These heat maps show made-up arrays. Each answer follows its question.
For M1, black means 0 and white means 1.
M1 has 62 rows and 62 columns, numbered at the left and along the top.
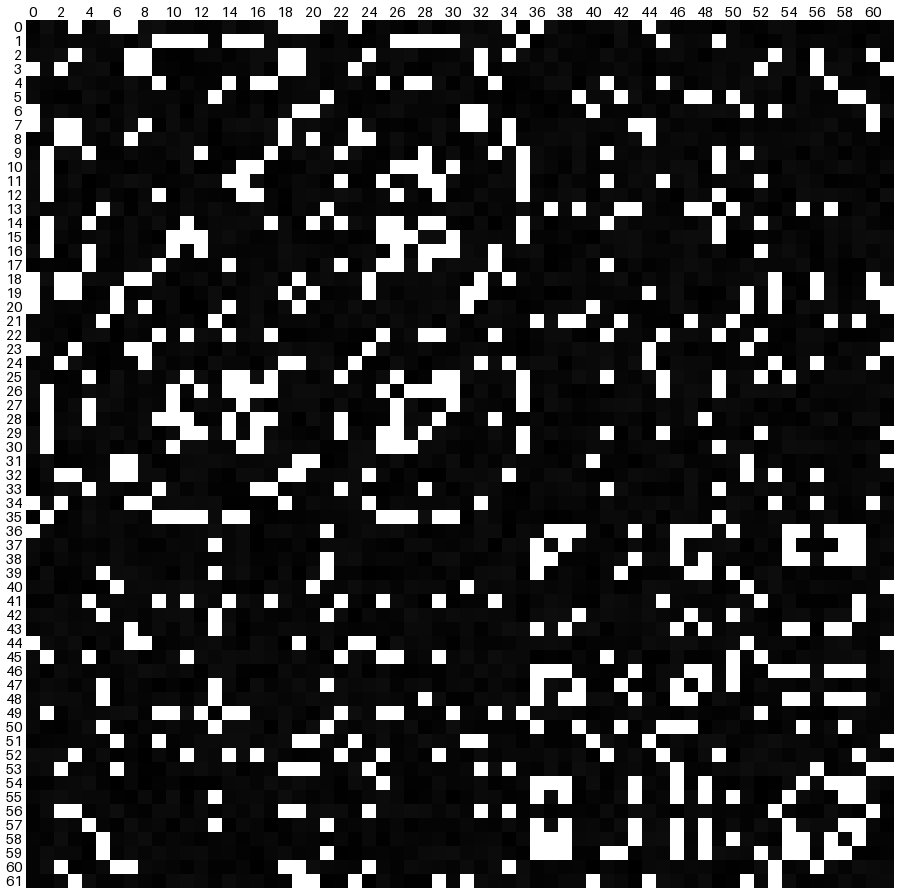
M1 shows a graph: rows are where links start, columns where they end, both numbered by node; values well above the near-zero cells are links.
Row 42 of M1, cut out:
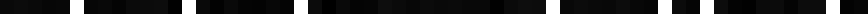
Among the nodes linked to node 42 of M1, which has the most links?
node 59
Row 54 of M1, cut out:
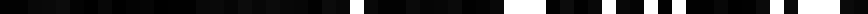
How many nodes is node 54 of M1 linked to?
11
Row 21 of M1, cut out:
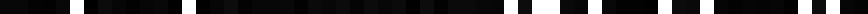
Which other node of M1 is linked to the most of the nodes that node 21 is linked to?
node 48
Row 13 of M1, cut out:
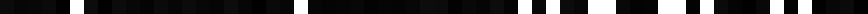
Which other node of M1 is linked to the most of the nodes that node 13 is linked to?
node 36
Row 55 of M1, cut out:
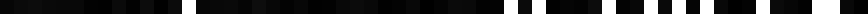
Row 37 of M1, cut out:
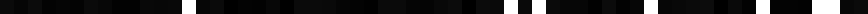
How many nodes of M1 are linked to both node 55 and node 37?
7
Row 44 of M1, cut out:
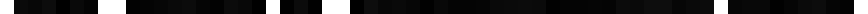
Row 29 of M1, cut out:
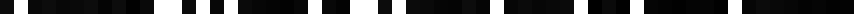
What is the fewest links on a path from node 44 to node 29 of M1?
2
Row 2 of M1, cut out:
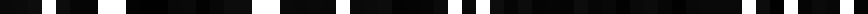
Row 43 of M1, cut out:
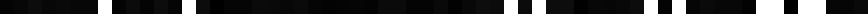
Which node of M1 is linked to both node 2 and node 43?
node 7
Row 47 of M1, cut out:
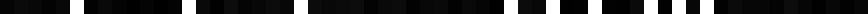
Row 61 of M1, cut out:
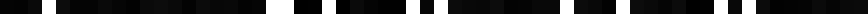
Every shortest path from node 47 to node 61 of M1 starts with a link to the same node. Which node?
node 46
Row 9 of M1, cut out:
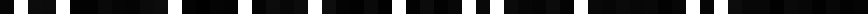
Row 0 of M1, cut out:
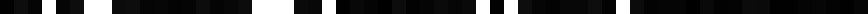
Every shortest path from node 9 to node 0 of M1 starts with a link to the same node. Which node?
node 51
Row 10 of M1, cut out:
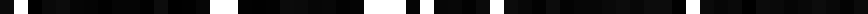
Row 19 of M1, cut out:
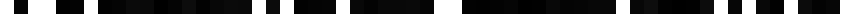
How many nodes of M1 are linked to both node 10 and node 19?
0
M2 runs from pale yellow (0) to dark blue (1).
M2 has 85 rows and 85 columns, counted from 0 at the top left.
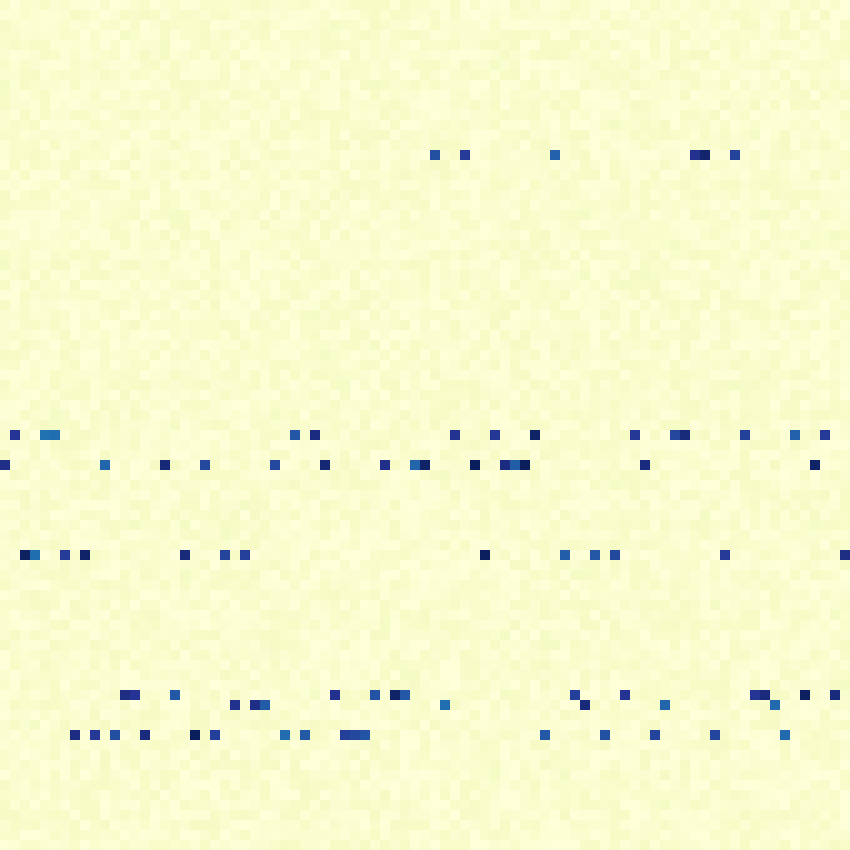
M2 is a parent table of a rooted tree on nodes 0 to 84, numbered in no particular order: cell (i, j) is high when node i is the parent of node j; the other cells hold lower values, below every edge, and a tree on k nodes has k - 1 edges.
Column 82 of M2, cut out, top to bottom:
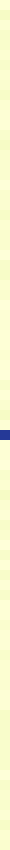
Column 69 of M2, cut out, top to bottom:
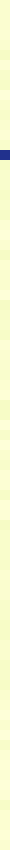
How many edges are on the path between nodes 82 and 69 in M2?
3
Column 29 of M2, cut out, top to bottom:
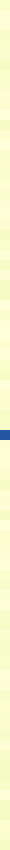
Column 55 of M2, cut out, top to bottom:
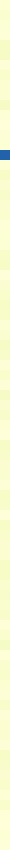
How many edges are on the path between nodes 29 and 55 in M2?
3
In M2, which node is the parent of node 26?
70
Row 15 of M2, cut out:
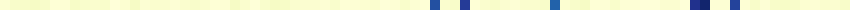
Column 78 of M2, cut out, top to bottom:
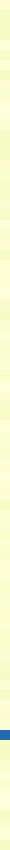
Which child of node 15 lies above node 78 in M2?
73
